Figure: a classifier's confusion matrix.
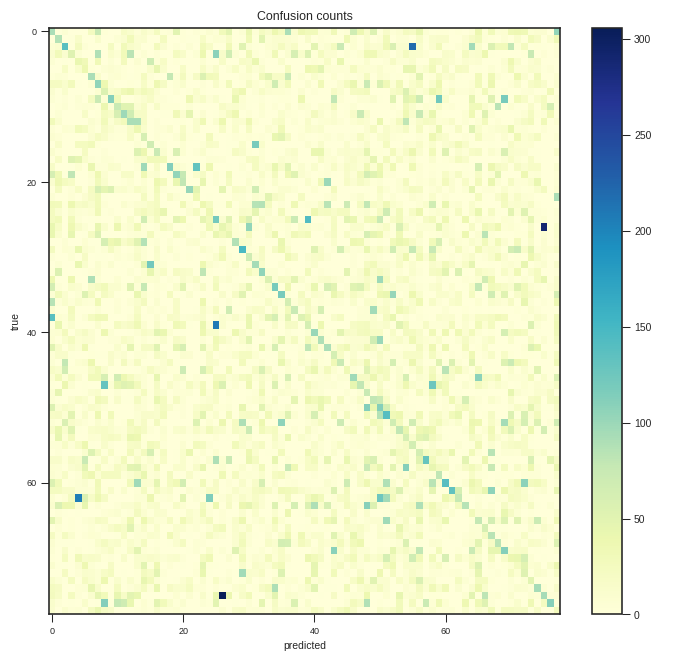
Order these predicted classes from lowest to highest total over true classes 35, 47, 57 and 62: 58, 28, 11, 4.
28, 11, 58, 4
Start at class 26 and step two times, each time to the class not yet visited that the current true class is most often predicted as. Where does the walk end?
66
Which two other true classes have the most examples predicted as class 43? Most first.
69, 9
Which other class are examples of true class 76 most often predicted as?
8
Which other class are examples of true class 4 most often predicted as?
15
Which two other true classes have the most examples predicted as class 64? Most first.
2, 69
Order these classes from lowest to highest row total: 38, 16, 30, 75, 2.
30, 16, 38, 75, 2
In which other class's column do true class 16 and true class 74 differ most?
34
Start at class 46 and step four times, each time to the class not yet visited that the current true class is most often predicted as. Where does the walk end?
48
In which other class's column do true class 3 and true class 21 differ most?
25
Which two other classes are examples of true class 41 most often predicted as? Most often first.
50, 49
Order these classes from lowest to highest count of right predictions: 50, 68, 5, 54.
5, 54, 68, 50
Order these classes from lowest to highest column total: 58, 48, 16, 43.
43, 16, 58, 48
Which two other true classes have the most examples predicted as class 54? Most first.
58, 12
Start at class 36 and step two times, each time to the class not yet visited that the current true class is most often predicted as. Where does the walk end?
77
